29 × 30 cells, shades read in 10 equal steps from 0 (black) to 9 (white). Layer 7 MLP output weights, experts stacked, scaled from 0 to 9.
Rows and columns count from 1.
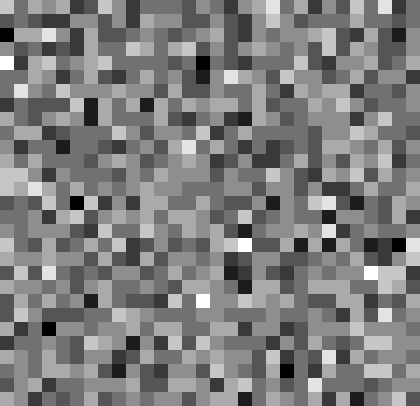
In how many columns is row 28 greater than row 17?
12
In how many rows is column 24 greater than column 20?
12
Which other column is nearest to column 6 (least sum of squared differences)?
25
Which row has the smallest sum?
2
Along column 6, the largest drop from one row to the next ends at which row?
15
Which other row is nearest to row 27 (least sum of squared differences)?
26
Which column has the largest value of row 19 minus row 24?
4
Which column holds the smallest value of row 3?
1
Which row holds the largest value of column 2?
7
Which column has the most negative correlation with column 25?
11
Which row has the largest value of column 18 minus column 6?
18
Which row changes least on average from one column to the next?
14
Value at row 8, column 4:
3
